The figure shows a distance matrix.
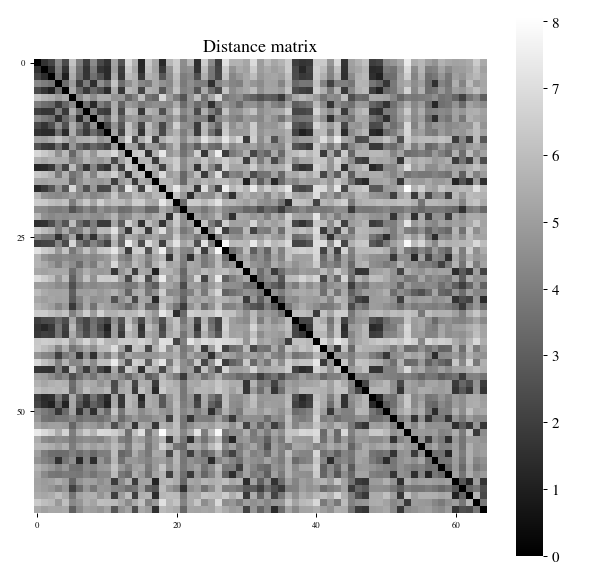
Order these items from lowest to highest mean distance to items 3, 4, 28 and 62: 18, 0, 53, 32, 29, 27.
32, 0, 18, 29, 27, 53
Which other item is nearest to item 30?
17
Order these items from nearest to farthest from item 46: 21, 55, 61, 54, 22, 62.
62, 61, 21, 55, 54, 22
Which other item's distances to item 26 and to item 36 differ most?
20
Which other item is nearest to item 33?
55
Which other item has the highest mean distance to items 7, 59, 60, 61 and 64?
40
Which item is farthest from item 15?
53
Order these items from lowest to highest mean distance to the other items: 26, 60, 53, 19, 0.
60, 0, 19, 26, 53
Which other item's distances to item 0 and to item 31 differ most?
18
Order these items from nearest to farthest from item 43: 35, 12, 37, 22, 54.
54, 22, 35, 12, 37
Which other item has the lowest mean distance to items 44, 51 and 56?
59
